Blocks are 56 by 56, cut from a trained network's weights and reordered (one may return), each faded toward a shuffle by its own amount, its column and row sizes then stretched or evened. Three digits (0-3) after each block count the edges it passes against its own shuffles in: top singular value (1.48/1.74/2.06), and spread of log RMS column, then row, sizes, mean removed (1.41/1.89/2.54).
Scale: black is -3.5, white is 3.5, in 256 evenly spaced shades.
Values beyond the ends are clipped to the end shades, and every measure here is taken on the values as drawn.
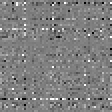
1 2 3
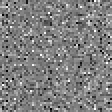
1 2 0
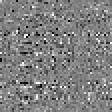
2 2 2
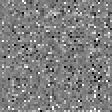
0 2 1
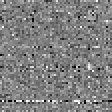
1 1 3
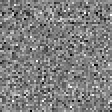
0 0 1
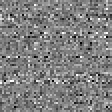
1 1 3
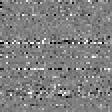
2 0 3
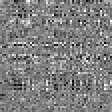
3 2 3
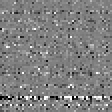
2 0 3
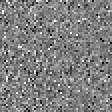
2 1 0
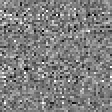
0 1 2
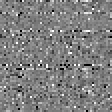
2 1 2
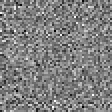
2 0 1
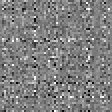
2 3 2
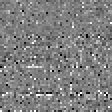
1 0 2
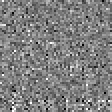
0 1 2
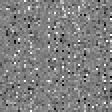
0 3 0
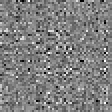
3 2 2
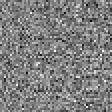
2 0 0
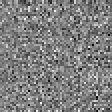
2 2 0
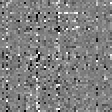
0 3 2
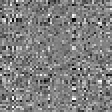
3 2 2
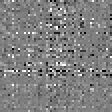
2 3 3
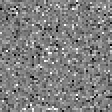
0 1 0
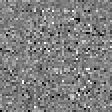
0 2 2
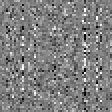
2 3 0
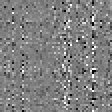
1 3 0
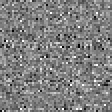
0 0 2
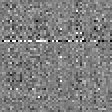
3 2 2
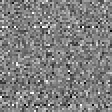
1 1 2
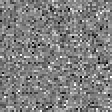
1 0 1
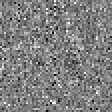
0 1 0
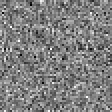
1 0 0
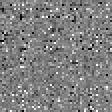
0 1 2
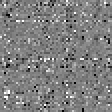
1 2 2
